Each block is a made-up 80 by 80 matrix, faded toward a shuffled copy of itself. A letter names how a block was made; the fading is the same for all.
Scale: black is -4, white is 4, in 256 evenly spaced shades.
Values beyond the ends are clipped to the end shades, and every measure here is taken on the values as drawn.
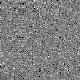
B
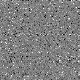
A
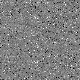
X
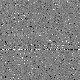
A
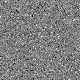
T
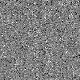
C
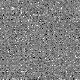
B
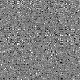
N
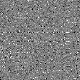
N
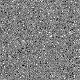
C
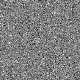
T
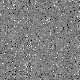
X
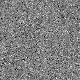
T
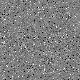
X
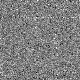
T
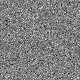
T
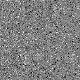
C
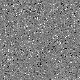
X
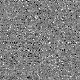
B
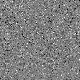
C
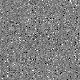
B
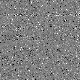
X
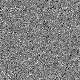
T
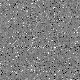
X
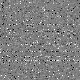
A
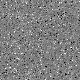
X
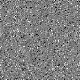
B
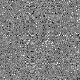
N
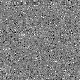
C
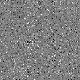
B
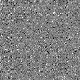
B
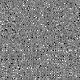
N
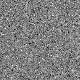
T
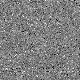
T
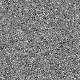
T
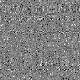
N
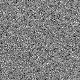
T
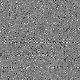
A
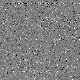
X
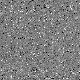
X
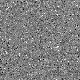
C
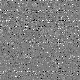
A
